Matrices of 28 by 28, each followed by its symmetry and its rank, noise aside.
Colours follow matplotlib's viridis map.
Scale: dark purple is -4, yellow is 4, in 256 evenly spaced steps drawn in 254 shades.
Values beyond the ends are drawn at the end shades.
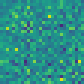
symmetric, rank four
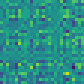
antisymmetric, rank four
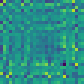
symmetric, rank three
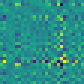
antisymmetric, rank two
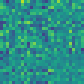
antisymmetric, rank four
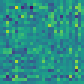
antisymmetric, rank four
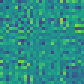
symmetric, rank four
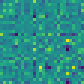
symmetric, rank four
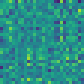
no symmetry, rank four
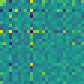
symmetric, rank two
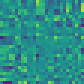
antisymmetric, rank four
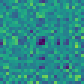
symmetric, rank four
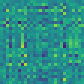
no symmetry, rank three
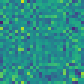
antisymmetric, rank four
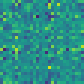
antisymmetric, rank four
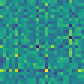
no symmetry, rank three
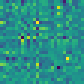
antisymmetric, rank four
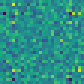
antisymmetric, rank four
